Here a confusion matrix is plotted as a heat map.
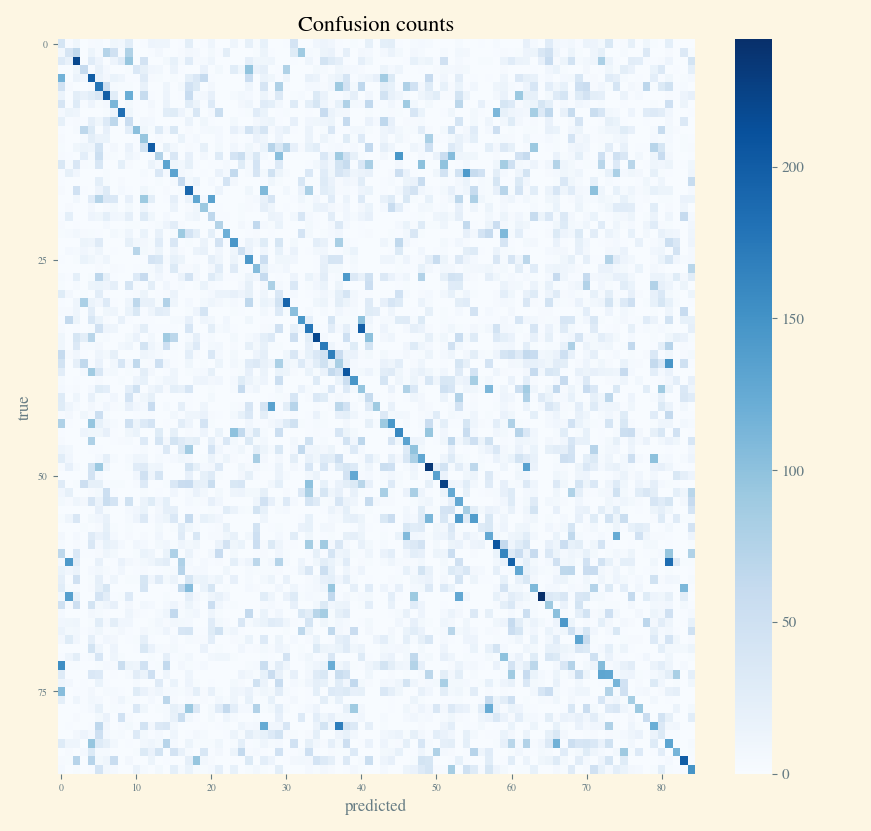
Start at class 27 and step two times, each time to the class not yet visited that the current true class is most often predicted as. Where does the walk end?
4
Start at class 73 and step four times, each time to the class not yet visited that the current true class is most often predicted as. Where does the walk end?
83
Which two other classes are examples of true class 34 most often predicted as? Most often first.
41, 14
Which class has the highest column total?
38
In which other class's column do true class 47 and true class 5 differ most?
37
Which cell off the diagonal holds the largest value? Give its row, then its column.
33, 40
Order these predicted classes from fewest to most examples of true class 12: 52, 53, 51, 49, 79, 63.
51, 53, 52, 49, 79, 63
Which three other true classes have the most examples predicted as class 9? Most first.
6, 2, 1
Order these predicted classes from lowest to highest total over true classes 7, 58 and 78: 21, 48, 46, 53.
21, 48, 53, 46
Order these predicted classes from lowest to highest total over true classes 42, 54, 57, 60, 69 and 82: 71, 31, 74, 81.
71, 31, 74, 81
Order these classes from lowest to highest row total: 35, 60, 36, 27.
35, 36, 27, 60
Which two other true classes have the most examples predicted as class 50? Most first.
82, 25
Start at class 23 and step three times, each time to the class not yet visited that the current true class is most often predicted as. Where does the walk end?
66
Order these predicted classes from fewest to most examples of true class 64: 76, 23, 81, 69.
23, 81, 69, 76
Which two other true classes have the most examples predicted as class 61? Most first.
6, 45
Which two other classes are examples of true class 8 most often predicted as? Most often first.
58, 63
